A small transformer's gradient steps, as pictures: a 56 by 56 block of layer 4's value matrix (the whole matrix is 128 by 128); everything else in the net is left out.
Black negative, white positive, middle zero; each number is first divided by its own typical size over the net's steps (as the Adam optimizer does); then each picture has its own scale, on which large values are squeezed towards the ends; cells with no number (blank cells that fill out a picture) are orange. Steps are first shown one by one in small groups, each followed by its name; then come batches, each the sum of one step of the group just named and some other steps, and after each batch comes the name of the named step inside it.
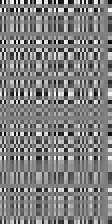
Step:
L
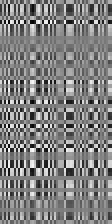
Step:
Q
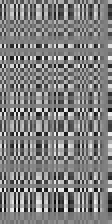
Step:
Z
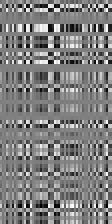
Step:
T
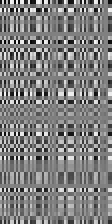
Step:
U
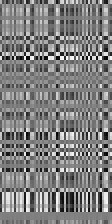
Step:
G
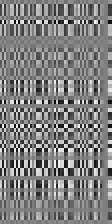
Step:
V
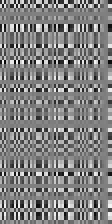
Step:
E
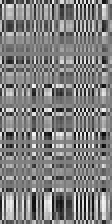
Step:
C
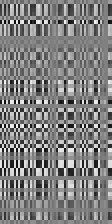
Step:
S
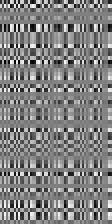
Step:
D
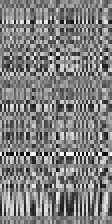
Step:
G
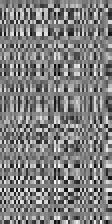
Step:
Z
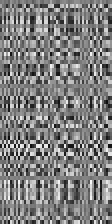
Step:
V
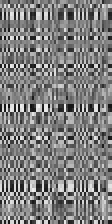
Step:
C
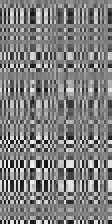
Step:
Q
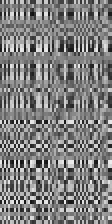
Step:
V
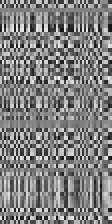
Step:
E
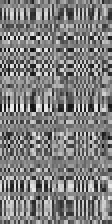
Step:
C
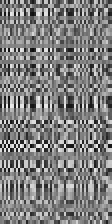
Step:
S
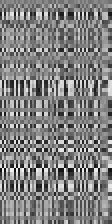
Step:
S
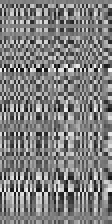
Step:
Z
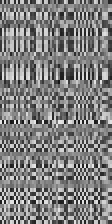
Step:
U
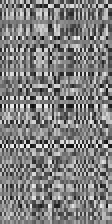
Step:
T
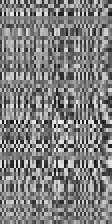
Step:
V
